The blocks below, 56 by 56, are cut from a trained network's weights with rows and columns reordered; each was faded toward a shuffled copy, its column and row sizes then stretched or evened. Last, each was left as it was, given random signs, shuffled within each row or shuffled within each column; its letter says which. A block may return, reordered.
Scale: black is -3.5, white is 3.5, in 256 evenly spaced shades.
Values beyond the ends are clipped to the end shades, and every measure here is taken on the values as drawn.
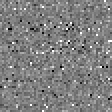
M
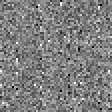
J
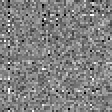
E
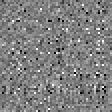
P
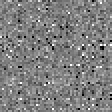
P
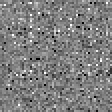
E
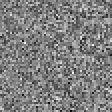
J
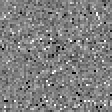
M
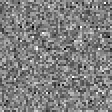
M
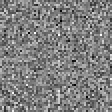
J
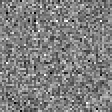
E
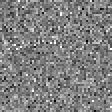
M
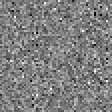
J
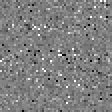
M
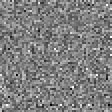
M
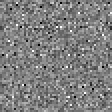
M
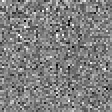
P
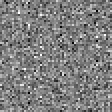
J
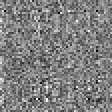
P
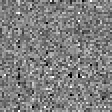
E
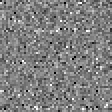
M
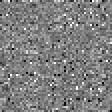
P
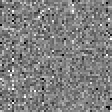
J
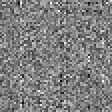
P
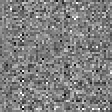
P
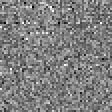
M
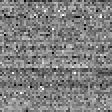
M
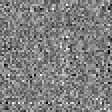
P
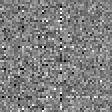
E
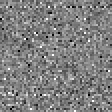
M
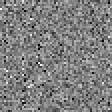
J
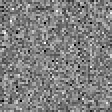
J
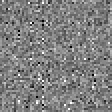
E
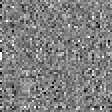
P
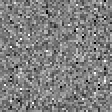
J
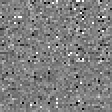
E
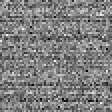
M
